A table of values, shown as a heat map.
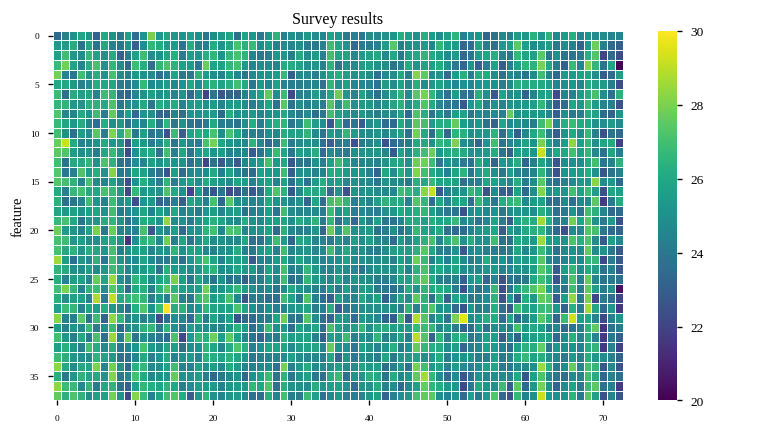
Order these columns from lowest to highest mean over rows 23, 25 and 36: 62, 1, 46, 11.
1, 11, 46, 62
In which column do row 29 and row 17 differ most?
66
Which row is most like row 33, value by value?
5
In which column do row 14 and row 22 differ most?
52
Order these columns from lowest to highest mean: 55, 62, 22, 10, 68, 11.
55, 10, 22, 11, 68, 62
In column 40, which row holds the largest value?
35
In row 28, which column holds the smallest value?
72
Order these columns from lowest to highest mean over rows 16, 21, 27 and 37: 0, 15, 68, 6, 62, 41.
41, 6, 15, 0, 68, 62
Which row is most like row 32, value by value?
2
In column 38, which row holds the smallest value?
11
